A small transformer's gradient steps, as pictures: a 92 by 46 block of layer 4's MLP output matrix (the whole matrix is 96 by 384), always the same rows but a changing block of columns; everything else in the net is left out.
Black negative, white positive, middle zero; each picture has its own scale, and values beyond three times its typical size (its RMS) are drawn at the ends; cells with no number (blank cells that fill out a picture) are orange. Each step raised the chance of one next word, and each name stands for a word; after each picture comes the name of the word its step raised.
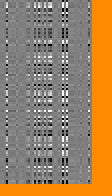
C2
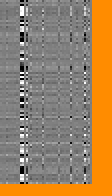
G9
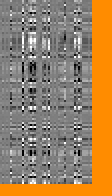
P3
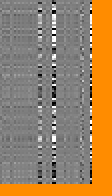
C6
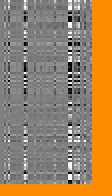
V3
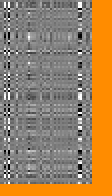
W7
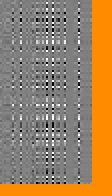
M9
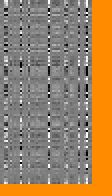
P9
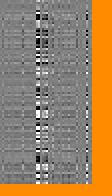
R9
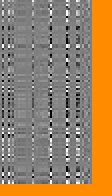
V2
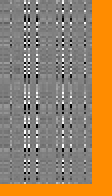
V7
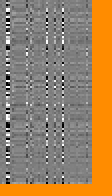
M9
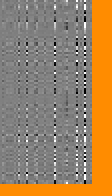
V3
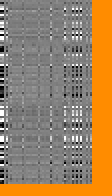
C6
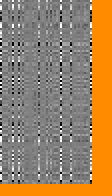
V3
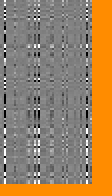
V2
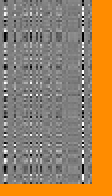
G9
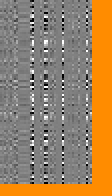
M9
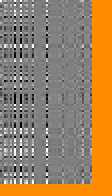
V2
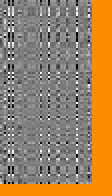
G9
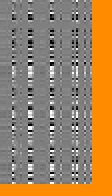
R9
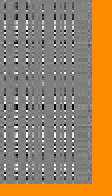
R9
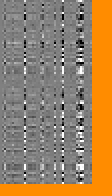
R9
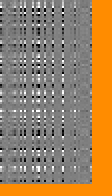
C2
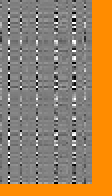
M9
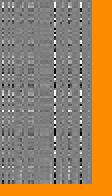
C2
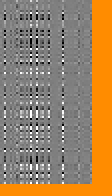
R9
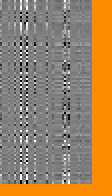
V3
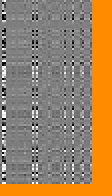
R9
